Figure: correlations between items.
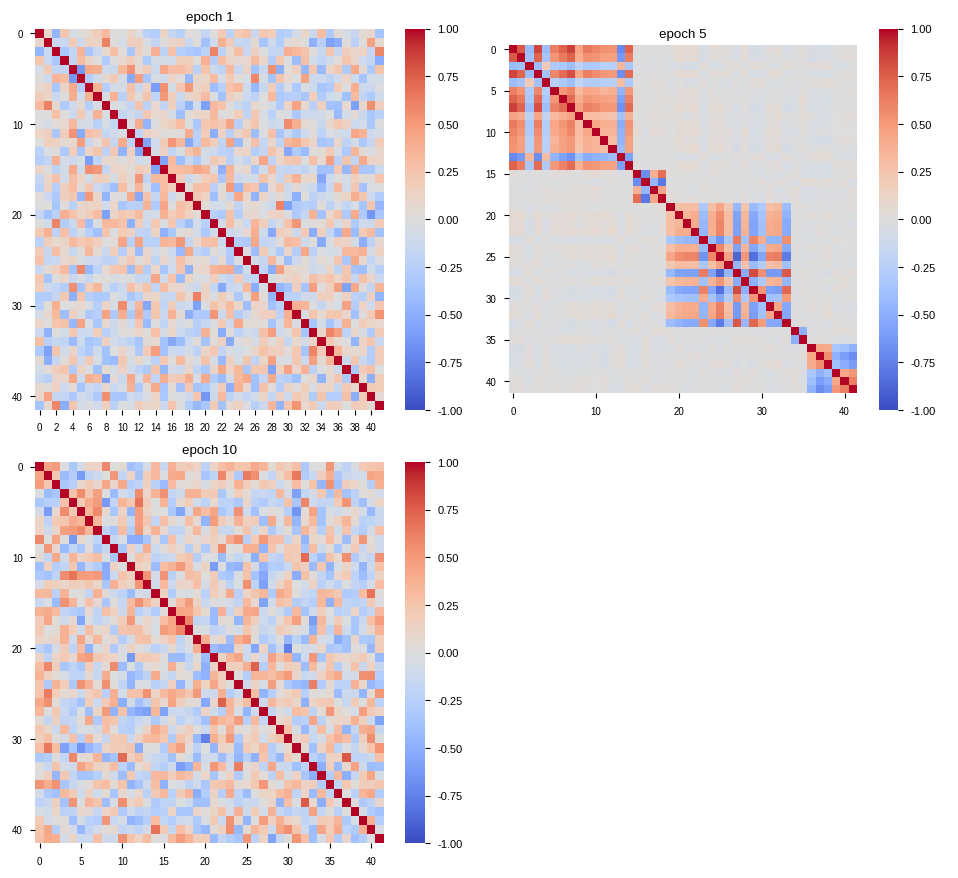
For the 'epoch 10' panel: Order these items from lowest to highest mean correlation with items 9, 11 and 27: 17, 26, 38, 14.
14, 38, 26, 17
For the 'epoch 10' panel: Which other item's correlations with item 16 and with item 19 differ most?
5
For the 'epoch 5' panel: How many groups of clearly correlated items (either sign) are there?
5
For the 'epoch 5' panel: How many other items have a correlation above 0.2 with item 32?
9
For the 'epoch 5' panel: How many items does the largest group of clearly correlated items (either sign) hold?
15
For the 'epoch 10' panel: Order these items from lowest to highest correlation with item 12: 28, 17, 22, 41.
22, 28, 17, 41
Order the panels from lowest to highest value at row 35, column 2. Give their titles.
epoch 5, epoch 1, epoch 10
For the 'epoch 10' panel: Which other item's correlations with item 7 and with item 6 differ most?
28
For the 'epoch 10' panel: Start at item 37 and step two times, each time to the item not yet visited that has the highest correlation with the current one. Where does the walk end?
10
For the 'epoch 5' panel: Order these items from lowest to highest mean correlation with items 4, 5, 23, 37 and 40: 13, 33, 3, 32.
32, 13, 3, 33
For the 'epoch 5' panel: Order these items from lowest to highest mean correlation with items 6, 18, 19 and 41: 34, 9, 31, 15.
34, 31, 9, 15
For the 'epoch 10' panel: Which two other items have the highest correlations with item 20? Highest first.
19, 5
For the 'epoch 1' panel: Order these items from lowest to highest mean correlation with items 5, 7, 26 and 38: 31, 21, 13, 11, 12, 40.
40, 31, 11, 13, 21, 12
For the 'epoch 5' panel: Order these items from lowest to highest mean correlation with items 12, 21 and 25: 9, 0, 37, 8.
37, 8, 9, 0
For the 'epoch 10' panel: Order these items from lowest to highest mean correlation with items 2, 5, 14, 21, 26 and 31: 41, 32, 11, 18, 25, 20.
11, 20, 32, 18, 41, 25
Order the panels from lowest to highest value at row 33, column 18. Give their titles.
epoch 10, epoch 1, epoch 5
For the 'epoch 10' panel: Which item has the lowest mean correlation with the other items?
20
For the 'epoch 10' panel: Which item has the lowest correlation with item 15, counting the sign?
27
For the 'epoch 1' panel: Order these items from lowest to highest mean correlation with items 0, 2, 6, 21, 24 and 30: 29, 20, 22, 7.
29, 20, 22, 7
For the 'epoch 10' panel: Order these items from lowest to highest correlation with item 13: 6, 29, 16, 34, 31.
34, 16, 31, 29, 6
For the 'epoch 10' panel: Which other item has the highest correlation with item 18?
17
